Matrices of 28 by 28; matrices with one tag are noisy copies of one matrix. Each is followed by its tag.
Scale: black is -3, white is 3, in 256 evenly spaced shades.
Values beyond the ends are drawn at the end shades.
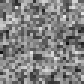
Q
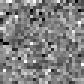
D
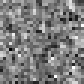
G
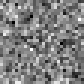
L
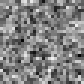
D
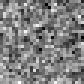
L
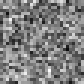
D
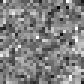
G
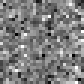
G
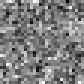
D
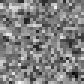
L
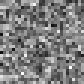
D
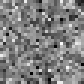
G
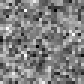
D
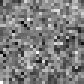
Q
